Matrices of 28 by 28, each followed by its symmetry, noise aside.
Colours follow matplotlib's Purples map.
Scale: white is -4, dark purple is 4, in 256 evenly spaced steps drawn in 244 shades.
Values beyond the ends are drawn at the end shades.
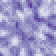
symmetric across the other diagonal.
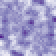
same after a half turn.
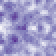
mirrored top to bottom.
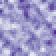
antisymmetric.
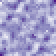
same after a half turn.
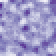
no symmetry.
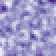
antisymmetric.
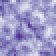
symmetric across the other diagonal.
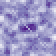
same after a half turn.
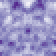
mirrored left to right.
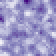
no symmetry.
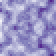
mirrored top to bottom.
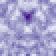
mirrored left to right.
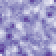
antisymmetric.
